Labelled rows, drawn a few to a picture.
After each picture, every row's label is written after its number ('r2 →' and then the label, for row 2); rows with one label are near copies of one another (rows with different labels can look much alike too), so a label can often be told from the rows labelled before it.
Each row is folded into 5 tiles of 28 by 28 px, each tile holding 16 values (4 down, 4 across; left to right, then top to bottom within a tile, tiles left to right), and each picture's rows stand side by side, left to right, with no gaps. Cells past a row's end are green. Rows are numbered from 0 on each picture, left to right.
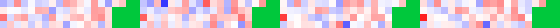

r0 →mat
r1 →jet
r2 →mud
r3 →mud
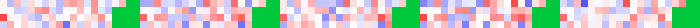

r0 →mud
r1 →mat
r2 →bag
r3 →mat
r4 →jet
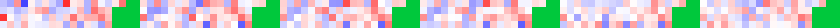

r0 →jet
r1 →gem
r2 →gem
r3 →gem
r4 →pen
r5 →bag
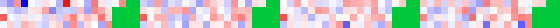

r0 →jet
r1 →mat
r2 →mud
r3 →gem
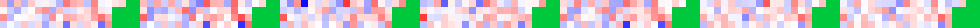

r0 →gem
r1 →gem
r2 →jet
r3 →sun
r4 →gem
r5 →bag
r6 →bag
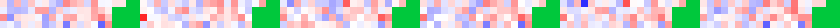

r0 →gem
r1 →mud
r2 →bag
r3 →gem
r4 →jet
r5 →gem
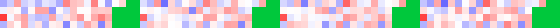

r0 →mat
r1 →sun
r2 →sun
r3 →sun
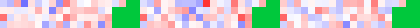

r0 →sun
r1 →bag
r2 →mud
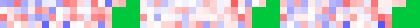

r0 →mat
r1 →pen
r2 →gem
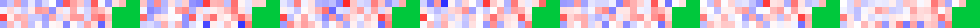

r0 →mat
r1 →gem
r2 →bag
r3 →jet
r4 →mat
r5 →bag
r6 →pen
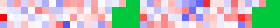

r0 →mud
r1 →bag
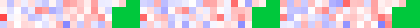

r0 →mud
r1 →mat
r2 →gem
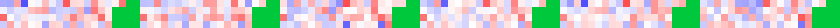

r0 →jet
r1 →mat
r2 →gem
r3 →jet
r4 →jet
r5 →bag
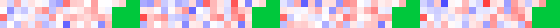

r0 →gem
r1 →mat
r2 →sun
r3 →jet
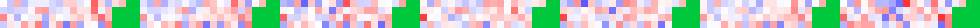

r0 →pen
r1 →pen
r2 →sun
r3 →mud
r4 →sun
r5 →pen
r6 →bag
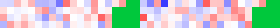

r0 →bag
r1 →jet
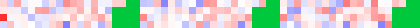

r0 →mud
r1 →sun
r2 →gem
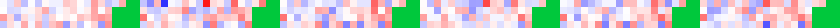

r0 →pen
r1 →jet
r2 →pen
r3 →bag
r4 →pen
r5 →gem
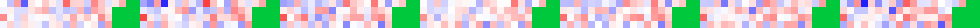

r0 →jet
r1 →jet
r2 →mat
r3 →pen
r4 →mat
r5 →sun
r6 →sun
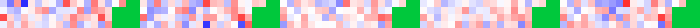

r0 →jet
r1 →gem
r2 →bag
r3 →pen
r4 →bag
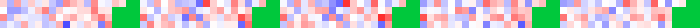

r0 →gem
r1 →bag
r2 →bag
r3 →mat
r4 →mat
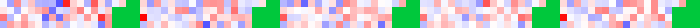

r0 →bag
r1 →mud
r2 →sun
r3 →bag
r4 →mud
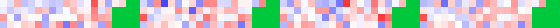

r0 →pen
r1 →sun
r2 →bag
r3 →sun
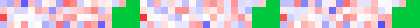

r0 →sun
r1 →mud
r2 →sun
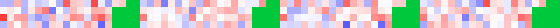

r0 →mat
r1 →sun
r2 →gem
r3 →bag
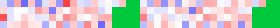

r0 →sun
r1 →sun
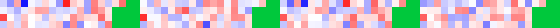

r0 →jet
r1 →mud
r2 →jet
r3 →mat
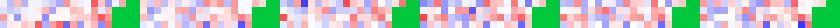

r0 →pen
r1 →gem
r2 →jet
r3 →mat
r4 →mat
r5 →gem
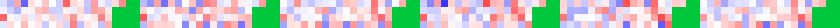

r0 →jet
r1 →sun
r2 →pen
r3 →jet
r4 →gem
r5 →pen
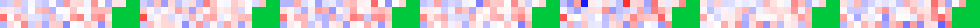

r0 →mat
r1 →sun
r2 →mat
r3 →mat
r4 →jet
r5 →pen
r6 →pen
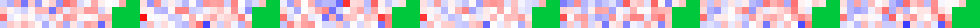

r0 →sun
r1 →mud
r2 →bag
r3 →mud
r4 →mat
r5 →gem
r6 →gem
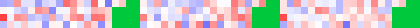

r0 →mat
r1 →pen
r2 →mud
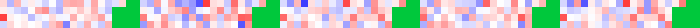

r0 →mud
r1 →bag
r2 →jet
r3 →bag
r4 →jet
